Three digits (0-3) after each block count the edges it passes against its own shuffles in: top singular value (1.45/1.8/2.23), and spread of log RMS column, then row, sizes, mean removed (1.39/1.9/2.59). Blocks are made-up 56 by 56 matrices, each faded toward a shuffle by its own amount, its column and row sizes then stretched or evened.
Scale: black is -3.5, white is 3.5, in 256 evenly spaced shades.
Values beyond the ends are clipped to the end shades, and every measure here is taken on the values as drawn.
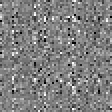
2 3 1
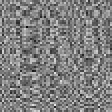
3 2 0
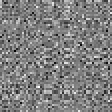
3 0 2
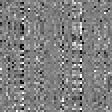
3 3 0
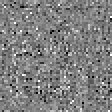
1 1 1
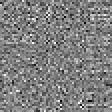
2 1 1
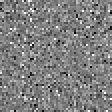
0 1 1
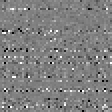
1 1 3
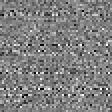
2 0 3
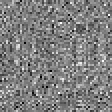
2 0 0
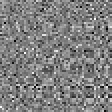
3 1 1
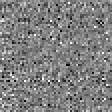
1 1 2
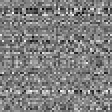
3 0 3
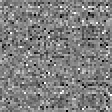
2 1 1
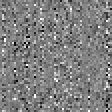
0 3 0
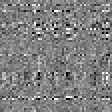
3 2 3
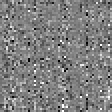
0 3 1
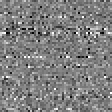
1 0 3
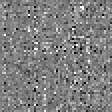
1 2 1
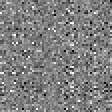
2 2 2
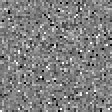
0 0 0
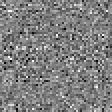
2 1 2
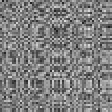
3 2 2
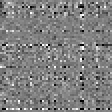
3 2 3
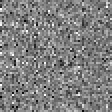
1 2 0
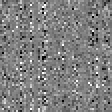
0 3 0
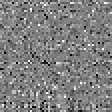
2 0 1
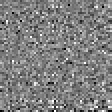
2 1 2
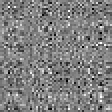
3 2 1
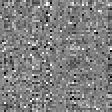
2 2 0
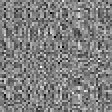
3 2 0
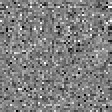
1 0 1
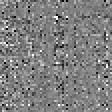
0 3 2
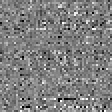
0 2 3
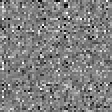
1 2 2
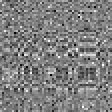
3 0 2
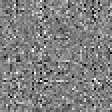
2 2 1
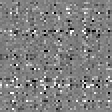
0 2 3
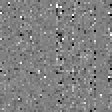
0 2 0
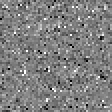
0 1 1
